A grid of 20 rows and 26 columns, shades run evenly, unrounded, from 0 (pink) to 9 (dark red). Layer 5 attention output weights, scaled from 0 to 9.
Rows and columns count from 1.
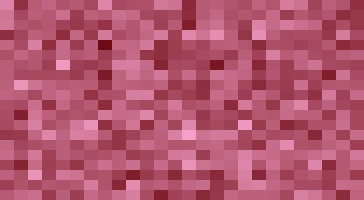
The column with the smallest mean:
3
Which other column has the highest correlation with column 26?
14
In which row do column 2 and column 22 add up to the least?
9
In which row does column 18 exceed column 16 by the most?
4
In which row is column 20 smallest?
6
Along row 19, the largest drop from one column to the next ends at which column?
10
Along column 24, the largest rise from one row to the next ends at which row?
17
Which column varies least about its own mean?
20
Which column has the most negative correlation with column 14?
1
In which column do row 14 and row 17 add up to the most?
2
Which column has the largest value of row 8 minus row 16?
24
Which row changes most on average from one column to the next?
13
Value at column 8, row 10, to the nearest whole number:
5
